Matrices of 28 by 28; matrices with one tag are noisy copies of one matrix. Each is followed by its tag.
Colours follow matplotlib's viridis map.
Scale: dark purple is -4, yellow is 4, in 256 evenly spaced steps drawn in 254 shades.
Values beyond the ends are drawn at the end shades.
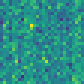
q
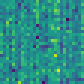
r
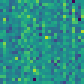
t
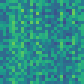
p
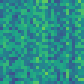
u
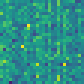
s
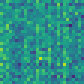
s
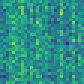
p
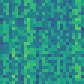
q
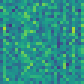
t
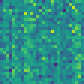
q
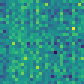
p
